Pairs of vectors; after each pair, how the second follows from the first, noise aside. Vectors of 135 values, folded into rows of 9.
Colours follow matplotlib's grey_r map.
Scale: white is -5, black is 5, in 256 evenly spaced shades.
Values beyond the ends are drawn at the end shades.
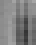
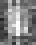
wrapped around, negated, scaled up.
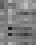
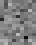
shuffled.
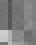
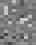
shuffled.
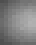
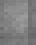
wrapped around, shrunk.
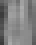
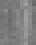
wrapped around, negated, shrunk.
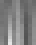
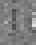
wrapped around, partly zeroed.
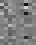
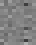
wrapped around, shrunk.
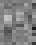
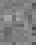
shrunk.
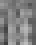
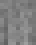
shrunk.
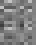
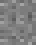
wrapped around, shrunk.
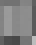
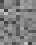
shuffled.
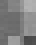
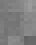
shrunk.
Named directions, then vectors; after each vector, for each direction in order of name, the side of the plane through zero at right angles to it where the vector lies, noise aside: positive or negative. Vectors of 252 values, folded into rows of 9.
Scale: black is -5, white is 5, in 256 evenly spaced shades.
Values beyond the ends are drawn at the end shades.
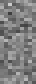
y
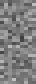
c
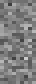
positive, negative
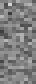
negative, positive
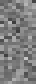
positive, positive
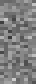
positive, positive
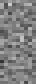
negative, positive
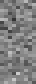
positive, positive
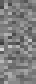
positive, negative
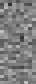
positive, negative
